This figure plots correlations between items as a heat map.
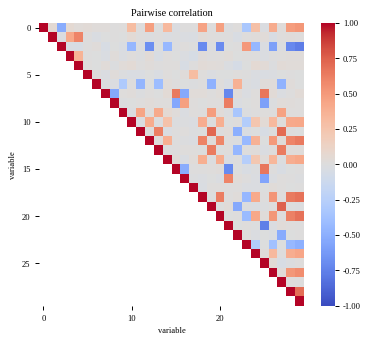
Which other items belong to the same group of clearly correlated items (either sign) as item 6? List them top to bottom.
9, 11, 13, 19, 22, 27
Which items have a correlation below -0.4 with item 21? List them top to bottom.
7, 15, 25
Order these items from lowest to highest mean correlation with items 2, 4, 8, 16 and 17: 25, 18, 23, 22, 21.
25, 18, 22, 23, 21
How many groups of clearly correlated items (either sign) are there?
5
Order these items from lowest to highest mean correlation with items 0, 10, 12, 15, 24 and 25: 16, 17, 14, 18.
16, 17, 14, 18
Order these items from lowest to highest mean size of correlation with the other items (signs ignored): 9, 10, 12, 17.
17, 9, 10, 12
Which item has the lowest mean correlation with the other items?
2
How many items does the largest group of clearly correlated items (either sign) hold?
12
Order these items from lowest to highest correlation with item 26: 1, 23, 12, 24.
23, 1, 24, 12
